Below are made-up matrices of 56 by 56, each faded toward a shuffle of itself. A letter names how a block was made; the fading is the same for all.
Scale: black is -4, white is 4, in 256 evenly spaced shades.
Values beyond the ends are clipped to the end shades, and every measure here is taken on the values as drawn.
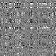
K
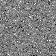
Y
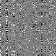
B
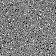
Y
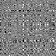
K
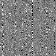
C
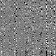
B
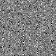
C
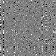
B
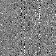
C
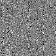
C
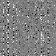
B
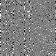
B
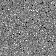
Y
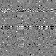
K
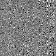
C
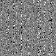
C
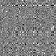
K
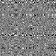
K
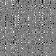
B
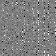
B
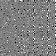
B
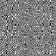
B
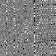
B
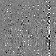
B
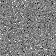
Y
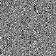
C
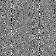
C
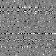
K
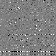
K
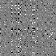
B
